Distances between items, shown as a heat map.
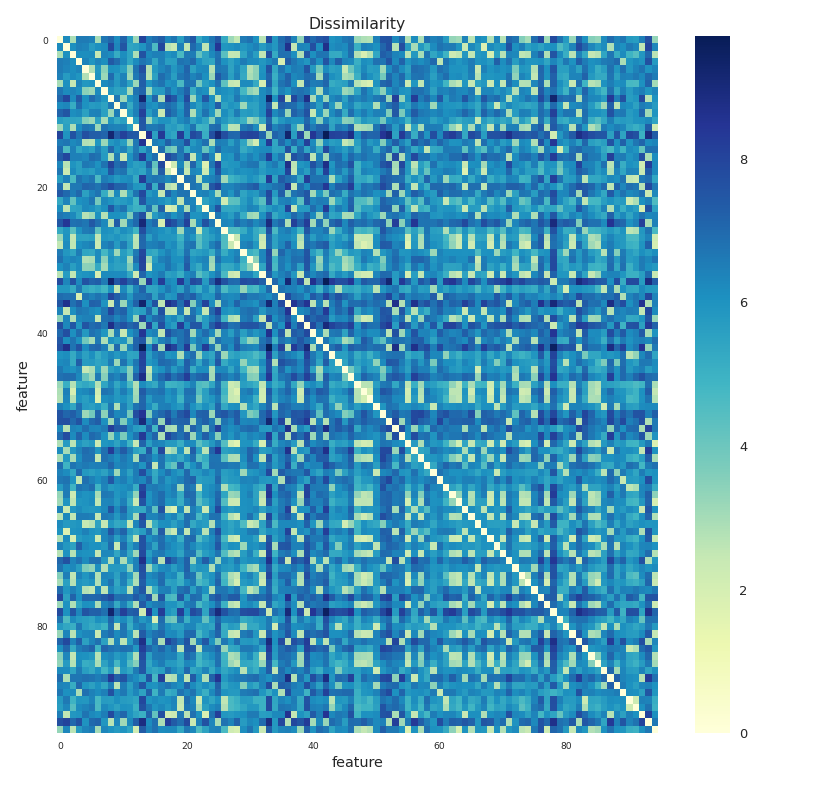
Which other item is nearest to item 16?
25
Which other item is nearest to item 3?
35
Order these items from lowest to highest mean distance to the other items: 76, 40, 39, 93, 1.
1, 40, 93, 76, 39
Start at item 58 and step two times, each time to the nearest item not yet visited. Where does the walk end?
79
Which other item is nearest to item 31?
14
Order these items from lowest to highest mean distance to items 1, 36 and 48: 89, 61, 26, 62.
62, 26, 61, 89
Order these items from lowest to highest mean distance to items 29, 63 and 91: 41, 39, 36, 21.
41, 21, 36, 39
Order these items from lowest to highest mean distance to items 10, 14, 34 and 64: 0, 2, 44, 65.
44, 2, 65, 0
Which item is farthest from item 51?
13
